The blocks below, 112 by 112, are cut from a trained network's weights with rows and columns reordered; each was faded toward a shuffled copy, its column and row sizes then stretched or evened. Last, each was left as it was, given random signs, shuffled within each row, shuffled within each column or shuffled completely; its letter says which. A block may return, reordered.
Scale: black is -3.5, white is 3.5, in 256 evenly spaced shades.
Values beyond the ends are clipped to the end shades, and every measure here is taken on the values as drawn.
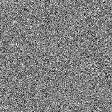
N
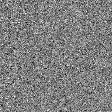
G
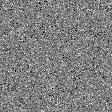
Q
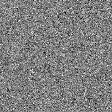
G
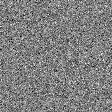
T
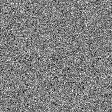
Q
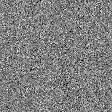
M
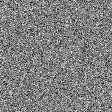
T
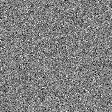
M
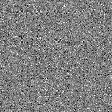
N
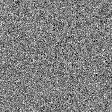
M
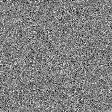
G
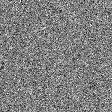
T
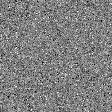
M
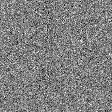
M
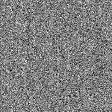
M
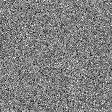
T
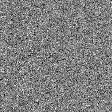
M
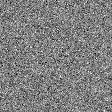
T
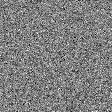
T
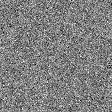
T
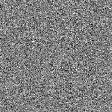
N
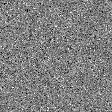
Q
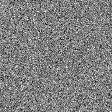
M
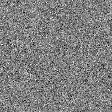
Q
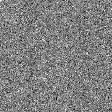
M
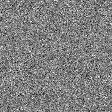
Q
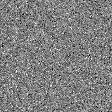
M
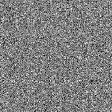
N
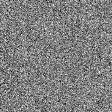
M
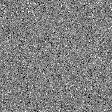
G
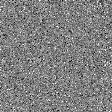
G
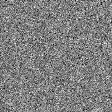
Q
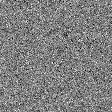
T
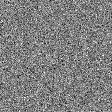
Q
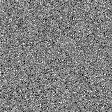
Q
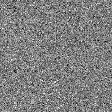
N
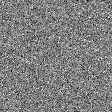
T
